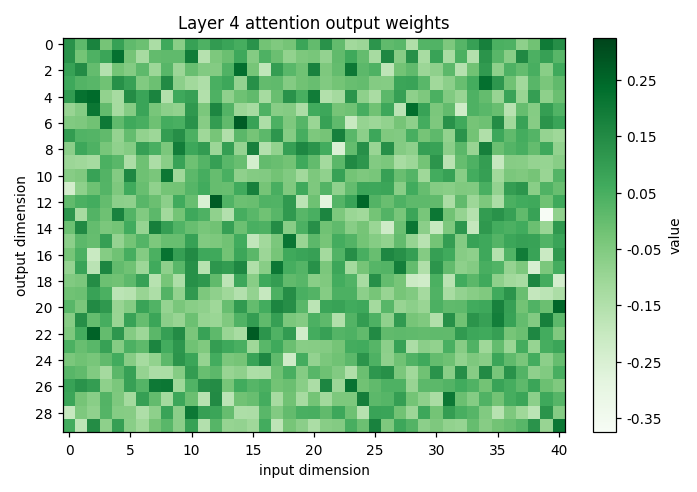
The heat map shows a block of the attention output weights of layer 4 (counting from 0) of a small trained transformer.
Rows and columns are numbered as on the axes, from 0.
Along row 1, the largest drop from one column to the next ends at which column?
11
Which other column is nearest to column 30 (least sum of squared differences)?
26
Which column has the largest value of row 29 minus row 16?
2
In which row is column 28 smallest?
18
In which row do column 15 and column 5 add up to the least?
9
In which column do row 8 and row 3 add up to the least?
22
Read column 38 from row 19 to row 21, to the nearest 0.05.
-0.2 0.05 -0.05
